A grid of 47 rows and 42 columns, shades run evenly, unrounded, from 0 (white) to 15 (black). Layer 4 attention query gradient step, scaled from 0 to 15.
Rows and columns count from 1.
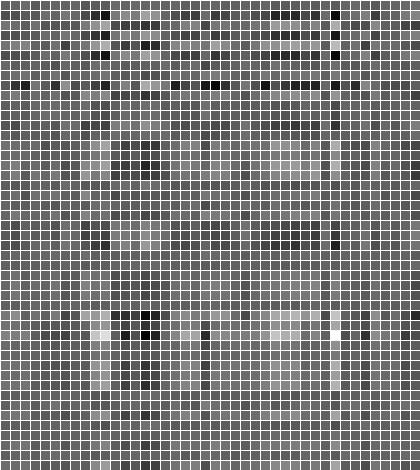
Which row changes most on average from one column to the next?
34
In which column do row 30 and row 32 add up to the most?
15
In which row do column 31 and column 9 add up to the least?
32
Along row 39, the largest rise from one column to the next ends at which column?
35
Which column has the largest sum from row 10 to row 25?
42
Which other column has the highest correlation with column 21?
6
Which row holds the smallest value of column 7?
9
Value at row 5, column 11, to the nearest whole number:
5
